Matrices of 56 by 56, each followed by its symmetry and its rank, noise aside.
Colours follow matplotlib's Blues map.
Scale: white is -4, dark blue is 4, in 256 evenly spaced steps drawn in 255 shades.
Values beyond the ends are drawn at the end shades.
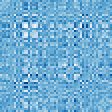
symmetric, rank three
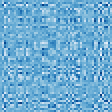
no symmetry, rank three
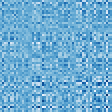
no symmetry, rank three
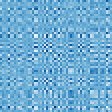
symmetric, rank two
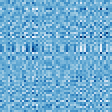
no symmetry, rank three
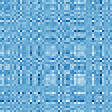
symmetric, rank two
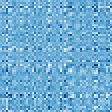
symmetric, rank three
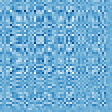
symmetric, rank two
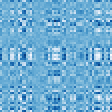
no symmetry, rank two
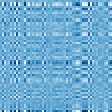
no symmetry, rank one
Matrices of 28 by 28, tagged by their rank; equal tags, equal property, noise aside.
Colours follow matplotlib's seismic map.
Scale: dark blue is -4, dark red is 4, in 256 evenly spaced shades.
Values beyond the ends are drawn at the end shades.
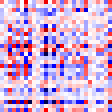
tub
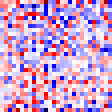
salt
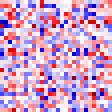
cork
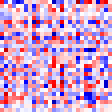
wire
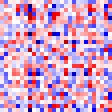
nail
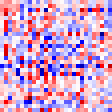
cork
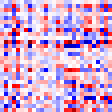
wire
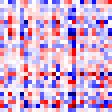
wire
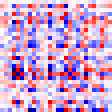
tub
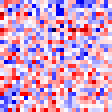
salt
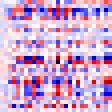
tub
